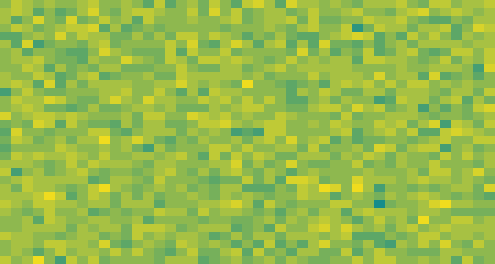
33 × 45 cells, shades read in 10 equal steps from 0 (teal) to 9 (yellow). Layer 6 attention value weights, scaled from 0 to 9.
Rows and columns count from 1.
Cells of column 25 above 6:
6
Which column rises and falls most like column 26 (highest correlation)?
21
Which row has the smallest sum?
7
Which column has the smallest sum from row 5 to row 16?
27
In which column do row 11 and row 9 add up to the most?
17
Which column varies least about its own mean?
37
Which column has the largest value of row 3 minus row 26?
35
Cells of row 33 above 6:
8
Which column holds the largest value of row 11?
23
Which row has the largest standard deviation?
24
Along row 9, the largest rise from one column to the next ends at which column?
45
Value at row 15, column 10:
5
